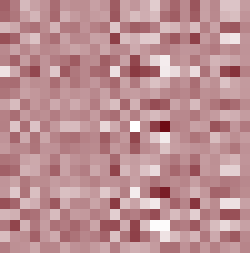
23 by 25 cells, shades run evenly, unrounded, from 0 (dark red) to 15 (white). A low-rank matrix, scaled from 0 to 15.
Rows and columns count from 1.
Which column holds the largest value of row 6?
17
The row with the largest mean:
19
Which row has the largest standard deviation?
7
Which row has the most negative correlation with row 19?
20
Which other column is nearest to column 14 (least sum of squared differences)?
11
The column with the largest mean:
16
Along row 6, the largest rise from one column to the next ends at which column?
15
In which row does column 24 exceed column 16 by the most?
12
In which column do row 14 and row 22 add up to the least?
14
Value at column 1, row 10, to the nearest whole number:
9
